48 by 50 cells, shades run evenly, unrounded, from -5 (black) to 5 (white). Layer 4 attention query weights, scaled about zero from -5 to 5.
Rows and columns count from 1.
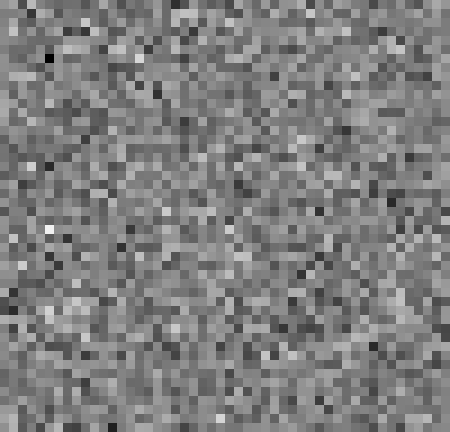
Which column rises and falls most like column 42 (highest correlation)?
20
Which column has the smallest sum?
42
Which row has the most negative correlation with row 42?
41
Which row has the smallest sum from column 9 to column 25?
1
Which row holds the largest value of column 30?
40
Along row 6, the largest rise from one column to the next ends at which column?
13
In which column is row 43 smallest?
10
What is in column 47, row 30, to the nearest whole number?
0
